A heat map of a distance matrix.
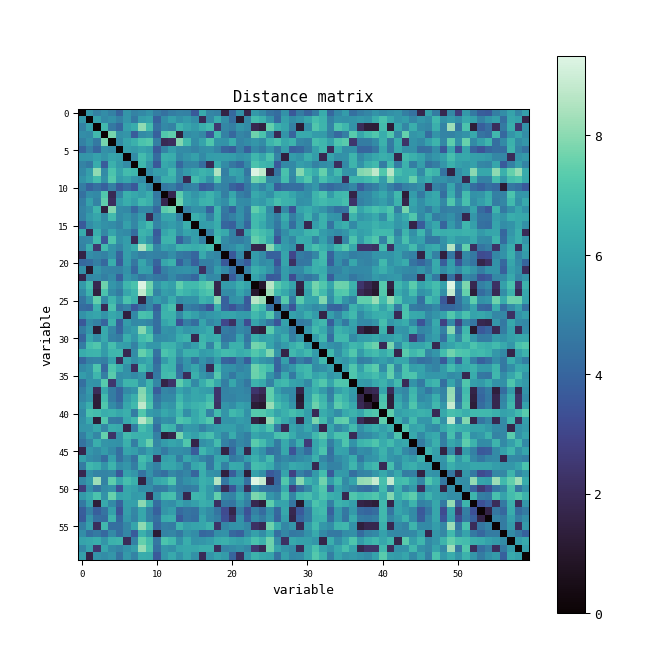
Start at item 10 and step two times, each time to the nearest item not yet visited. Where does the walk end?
46
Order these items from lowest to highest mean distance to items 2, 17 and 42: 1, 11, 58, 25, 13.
58, 13, 1, 11, 25
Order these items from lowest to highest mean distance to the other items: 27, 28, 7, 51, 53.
53, 28, 7, 27, 51
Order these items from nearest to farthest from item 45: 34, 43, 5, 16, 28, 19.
19, 28, 5, 43, 34, 16
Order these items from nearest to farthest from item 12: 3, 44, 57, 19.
19, 44, 57, 3
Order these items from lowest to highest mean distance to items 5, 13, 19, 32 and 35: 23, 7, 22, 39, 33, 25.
22, 33, 7, 25, 39, 23
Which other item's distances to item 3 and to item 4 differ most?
13
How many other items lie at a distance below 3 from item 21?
3
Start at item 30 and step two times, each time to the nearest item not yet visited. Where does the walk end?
44
